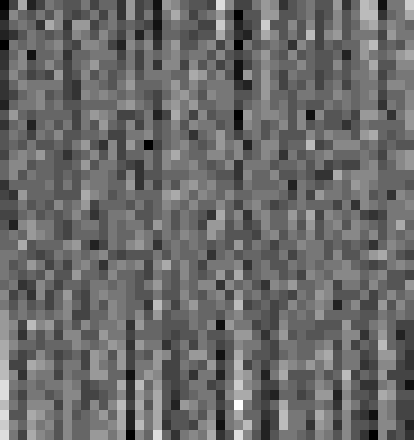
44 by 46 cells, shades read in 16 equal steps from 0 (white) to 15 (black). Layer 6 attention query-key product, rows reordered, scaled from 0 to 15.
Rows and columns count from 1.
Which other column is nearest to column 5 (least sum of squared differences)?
24
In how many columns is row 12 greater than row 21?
19
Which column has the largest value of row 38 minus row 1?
25
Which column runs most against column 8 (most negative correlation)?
30
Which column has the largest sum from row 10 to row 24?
1
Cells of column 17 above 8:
24
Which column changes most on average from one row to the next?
27
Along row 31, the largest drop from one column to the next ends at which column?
18
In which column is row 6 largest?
4
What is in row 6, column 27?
11
